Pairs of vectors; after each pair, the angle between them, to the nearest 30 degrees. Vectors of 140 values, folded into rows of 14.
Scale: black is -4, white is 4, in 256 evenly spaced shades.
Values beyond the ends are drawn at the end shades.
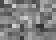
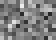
90 degrees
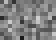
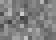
90 degrees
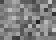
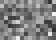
120 degrees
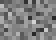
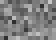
90 degrees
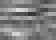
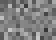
90 degrees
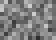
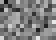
120 degrees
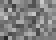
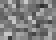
120 degrees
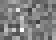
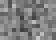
120 degrees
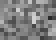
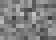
30 degrees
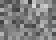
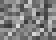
120 degrees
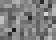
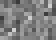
150 degrees
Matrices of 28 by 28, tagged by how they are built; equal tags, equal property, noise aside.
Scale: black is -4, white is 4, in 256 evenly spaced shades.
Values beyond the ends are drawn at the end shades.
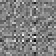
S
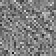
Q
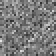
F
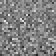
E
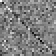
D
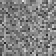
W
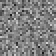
E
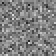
W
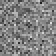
W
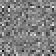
S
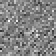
F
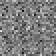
E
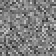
Q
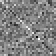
D
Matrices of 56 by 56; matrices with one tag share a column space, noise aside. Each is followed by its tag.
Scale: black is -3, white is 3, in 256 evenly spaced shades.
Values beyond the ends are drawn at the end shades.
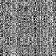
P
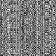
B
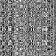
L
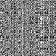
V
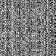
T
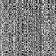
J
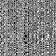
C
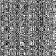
L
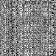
B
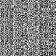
L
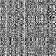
P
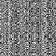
C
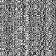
L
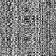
P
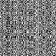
V
